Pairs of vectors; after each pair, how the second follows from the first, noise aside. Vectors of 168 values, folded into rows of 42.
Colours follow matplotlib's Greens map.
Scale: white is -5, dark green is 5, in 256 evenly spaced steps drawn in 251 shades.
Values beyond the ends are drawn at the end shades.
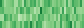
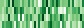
reversed, scaled up.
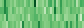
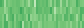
negated, shrunk.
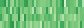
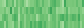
negated, shrunk.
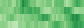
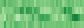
partly zeroed.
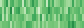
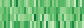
wrapped around, negated.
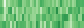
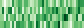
scaled up.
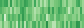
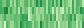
wrapped around, negated.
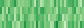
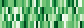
scaled up.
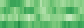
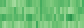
negated, shrunk.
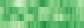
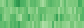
negated, shrunk.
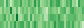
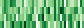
wrapped around, negated, scaled up.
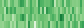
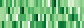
reversed, scaled up.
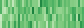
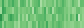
negated, shrunk.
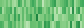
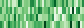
scaled up.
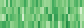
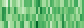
wrapped around, negated.
